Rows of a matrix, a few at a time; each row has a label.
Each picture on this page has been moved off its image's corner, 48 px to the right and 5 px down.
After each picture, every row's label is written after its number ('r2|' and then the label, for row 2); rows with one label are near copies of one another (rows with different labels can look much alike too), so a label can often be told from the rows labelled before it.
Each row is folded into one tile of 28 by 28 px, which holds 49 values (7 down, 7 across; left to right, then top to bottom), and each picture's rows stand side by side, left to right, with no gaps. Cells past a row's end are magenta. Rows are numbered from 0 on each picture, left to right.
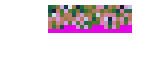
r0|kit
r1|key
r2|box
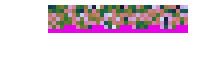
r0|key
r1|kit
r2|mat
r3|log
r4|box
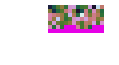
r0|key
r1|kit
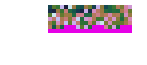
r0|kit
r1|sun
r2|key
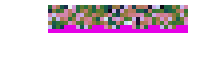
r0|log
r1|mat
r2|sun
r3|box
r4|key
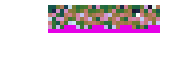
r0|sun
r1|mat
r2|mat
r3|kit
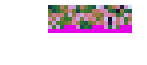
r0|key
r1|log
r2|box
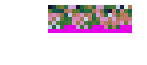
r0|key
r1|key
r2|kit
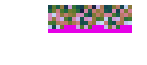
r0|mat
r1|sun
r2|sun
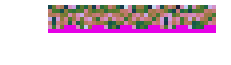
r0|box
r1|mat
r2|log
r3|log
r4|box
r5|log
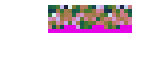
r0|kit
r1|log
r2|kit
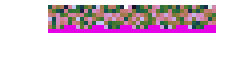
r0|box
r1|sun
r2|log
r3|key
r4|mat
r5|log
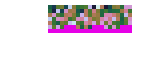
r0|sun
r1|kit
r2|key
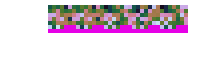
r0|mat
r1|mat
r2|key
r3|sun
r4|key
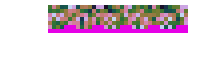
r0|log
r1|box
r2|key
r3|mat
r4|key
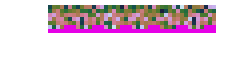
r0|mat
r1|box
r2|mat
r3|mat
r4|kit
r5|box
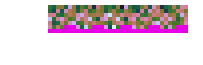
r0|sun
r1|mat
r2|mat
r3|sun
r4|key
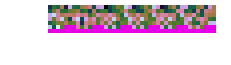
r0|mat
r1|box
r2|key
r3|key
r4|key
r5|sun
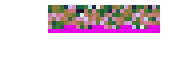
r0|log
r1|kit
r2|sun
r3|mat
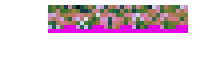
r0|mat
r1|key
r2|box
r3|log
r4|log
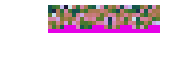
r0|kit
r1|log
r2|box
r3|sun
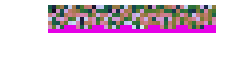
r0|sun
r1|box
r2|sun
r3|mat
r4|box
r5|kit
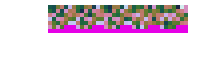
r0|sun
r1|sun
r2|sun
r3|mat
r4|log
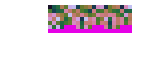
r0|key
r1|box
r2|box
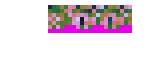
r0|key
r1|box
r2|box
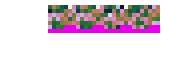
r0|log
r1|log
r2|kit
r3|sun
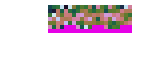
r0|kit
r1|mat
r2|log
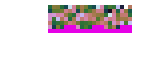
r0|log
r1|log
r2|kit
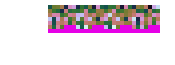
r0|box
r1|mat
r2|mat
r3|box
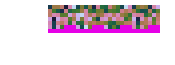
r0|box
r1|mat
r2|log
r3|box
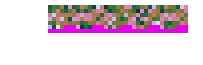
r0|mat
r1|log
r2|key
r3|sun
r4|log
